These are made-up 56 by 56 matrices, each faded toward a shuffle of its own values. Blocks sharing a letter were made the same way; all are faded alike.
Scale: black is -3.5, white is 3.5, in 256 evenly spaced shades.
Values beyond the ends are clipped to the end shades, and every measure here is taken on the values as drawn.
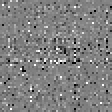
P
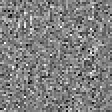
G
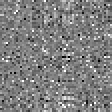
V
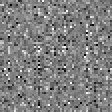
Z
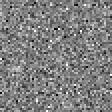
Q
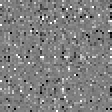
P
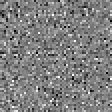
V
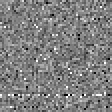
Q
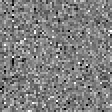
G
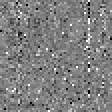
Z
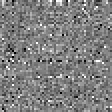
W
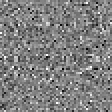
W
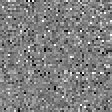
V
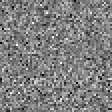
Q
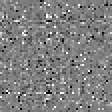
P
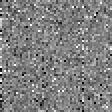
G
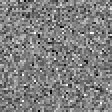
Q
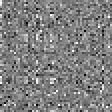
W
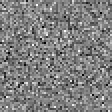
Q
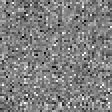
V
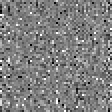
Z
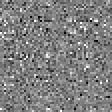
V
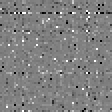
P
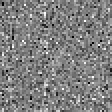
G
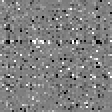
P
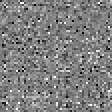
V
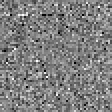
Q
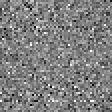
Q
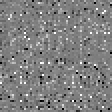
P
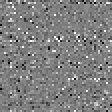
P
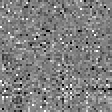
V
